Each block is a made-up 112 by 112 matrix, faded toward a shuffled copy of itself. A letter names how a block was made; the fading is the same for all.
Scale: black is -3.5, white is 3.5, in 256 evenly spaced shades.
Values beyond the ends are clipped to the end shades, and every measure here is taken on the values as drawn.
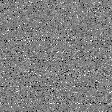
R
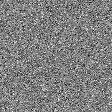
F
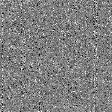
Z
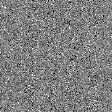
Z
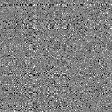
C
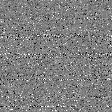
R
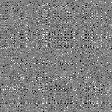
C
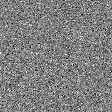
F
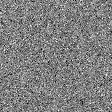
F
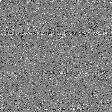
R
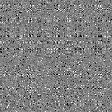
C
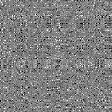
C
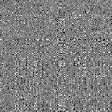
C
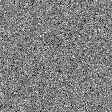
F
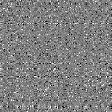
C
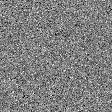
F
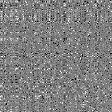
C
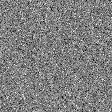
F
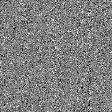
Z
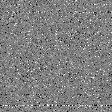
R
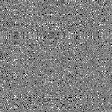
C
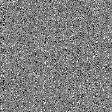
Z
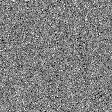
F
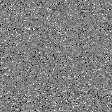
R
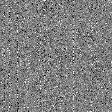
Z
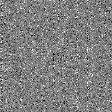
Z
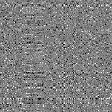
C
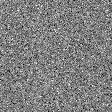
F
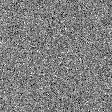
F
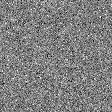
F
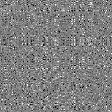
C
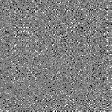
C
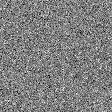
F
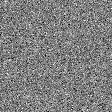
F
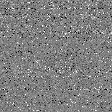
R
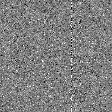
Z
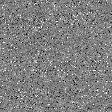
R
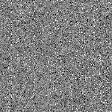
Z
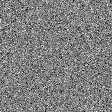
F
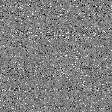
R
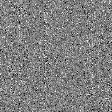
Z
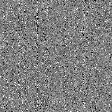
Z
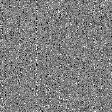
Z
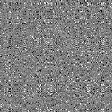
C
